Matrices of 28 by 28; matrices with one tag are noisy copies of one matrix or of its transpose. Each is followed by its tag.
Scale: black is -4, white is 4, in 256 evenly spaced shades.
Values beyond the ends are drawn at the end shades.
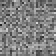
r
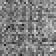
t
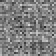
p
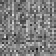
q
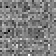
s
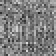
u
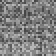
t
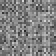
r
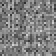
q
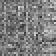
t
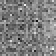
t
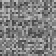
s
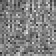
q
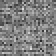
q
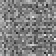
u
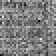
s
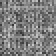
p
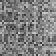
t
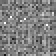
r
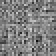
r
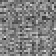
p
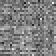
q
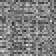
p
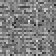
p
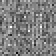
p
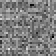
s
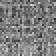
t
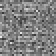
p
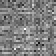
q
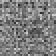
s
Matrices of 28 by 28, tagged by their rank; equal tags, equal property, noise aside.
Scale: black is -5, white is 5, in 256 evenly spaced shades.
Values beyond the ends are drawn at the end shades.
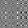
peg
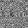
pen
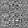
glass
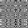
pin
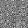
pen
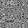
pen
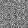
pen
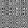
pin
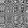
glass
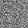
pen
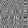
pin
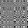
pin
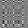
peg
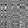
pin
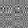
pin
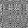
glass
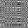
pin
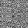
pen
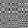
peg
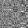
glass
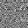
pen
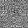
pen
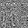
pen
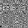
pen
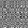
glass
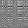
peg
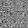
pen
